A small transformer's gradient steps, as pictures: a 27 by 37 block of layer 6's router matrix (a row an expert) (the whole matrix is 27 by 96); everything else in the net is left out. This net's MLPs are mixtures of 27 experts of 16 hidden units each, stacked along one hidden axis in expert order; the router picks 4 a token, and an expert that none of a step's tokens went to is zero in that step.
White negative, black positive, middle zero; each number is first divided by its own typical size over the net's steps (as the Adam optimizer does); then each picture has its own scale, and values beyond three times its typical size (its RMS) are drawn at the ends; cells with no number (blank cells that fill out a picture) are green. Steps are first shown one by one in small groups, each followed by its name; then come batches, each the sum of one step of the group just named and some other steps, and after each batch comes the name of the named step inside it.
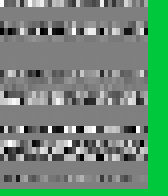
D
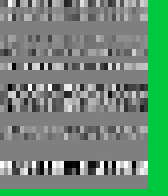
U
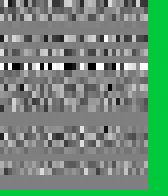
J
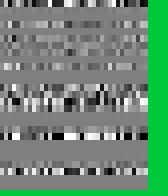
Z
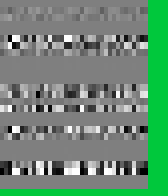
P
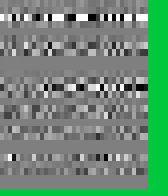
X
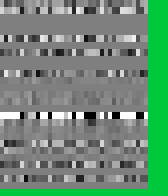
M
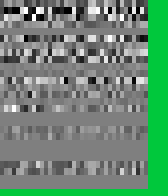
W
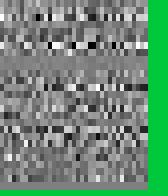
X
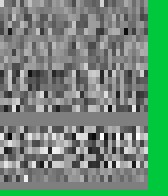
D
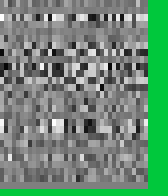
X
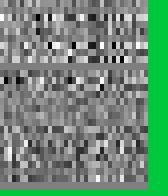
X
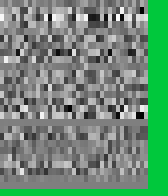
X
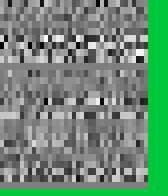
M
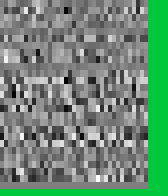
W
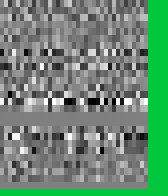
Z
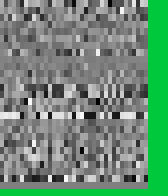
M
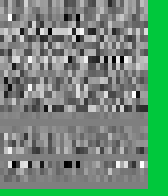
U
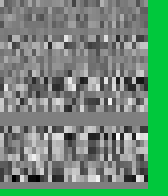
P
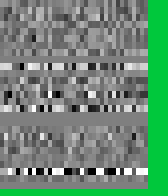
Z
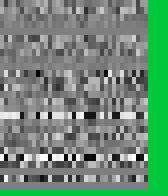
M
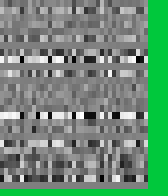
M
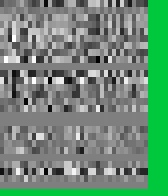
P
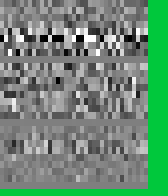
J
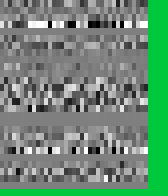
Z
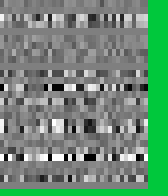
X
